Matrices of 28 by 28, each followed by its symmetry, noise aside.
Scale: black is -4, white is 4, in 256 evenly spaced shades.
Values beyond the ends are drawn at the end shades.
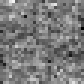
same after a half turn.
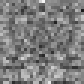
mirrored left to right.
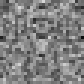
mirrored left to right.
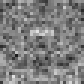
mirrored left to right.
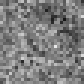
symmetric across the other diagonal.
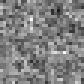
symmetric across the other diagonal.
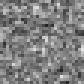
no symmetry.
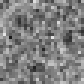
symmetric.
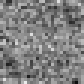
same after a half turn.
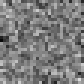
symmetric across the other diagonal.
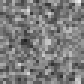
mirrored top to bottom.
